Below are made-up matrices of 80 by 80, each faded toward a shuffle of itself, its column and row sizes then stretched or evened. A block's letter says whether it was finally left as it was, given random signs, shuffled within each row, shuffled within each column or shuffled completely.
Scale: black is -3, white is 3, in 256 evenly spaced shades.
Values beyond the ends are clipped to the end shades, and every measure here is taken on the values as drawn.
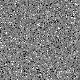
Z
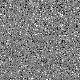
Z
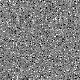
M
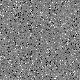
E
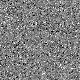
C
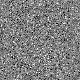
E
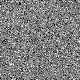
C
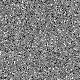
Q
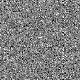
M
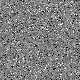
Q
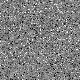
C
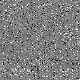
M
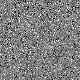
Z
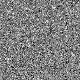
E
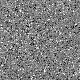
Q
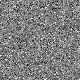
Q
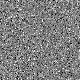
E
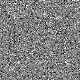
Z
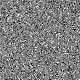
Q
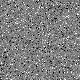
Q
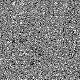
M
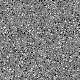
C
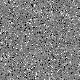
E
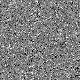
E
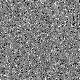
Q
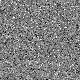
Q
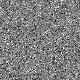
E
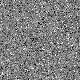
Q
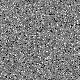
Q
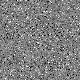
C
